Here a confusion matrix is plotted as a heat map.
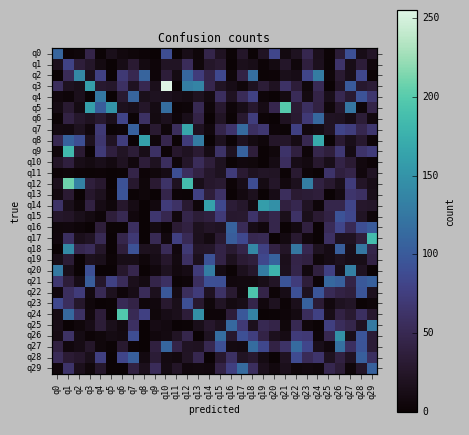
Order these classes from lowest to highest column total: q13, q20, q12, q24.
q20, q24, q13, q12
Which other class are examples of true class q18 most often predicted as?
q1
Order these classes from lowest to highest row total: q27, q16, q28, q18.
q16, q28, q27, q18
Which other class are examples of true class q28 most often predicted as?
q7
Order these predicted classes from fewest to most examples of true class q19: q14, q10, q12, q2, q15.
q2, q10, q15, q12, q14
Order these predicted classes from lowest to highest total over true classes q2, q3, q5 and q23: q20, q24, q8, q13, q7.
q20, q7, q8, q24, q13
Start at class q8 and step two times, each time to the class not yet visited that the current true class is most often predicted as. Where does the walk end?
q6
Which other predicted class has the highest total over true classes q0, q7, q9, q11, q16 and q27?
q26
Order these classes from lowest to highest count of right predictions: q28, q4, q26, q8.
q28, q4, q26, q8
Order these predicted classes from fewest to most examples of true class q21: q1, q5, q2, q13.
q2, q1, q13, q5
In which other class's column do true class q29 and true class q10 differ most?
q17
